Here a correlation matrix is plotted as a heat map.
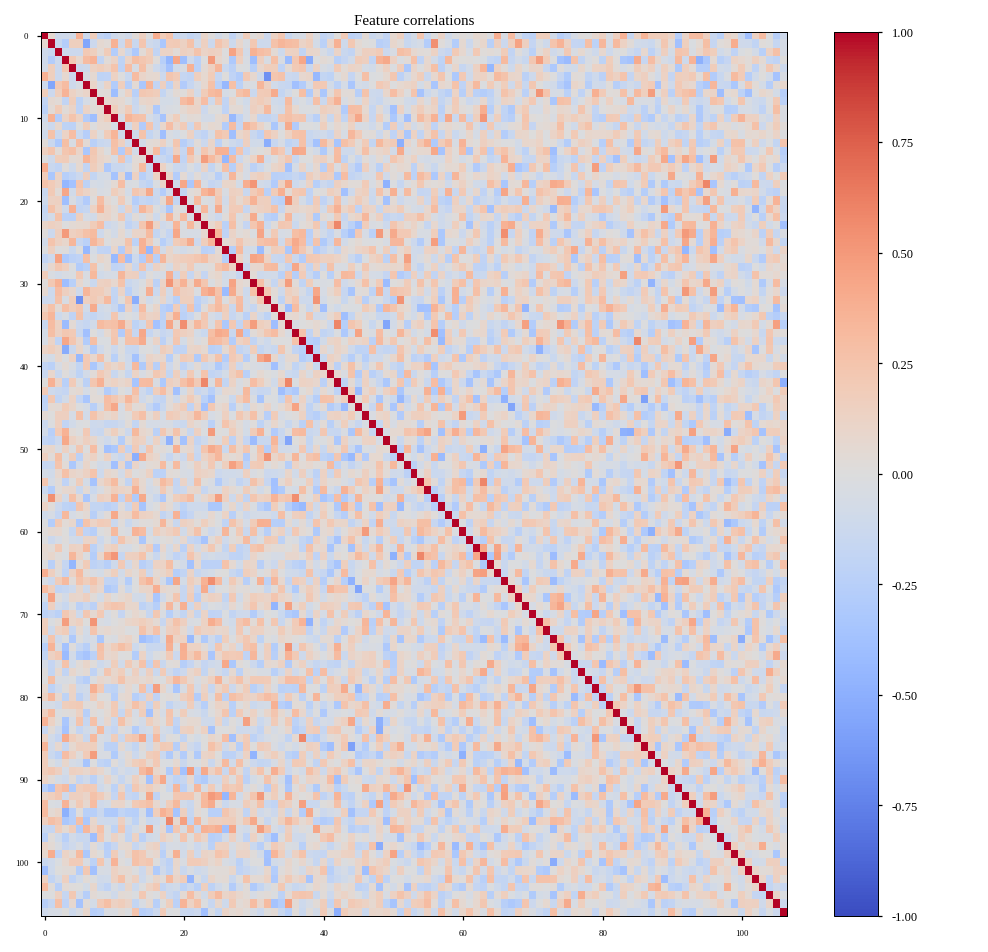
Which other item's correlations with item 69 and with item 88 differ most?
74
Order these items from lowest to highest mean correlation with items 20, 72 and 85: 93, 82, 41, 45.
41, 45, 82, 93
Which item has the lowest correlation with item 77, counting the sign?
73
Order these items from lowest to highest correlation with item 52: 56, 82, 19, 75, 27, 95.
56, 82, 75, 95, 19, 27
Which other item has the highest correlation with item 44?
83
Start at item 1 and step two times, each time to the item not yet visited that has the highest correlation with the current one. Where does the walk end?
36
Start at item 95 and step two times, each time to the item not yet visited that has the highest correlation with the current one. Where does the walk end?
30
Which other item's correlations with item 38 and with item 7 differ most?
71
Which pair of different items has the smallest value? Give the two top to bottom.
5, 32
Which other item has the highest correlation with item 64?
76
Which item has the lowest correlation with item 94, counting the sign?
3
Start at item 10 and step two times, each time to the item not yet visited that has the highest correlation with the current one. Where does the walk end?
54
